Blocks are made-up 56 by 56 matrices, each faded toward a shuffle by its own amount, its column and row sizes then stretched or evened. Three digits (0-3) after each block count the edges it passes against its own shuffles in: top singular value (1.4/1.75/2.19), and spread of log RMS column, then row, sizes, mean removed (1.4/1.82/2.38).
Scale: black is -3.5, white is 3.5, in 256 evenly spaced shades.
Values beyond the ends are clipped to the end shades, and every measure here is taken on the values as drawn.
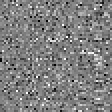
2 0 2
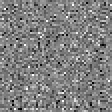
2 0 1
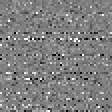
1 1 3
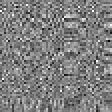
3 0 1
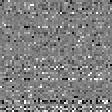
3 0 3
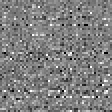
2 0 3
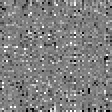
2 2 2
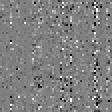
1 3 1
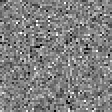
1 0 0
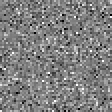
0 0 0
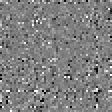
1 2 2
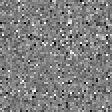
0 1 1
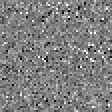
0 0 2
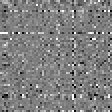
3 2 3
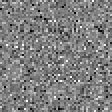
2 0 1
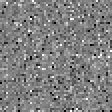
0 1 1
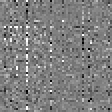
2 3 2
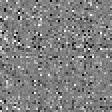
1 2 2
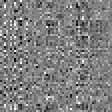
3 3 0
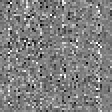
1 3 1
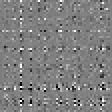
2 3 3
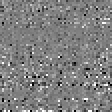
0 2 3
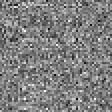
2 0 1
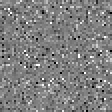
0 0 2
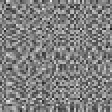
3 0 2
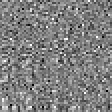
2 0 1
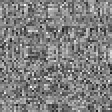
2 0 1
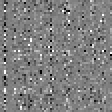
2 3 1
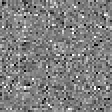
2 0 2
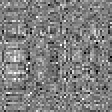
3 1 1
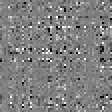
1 3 3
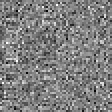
2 1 0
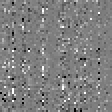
0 3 1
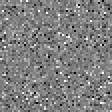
0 0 1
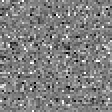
1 1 2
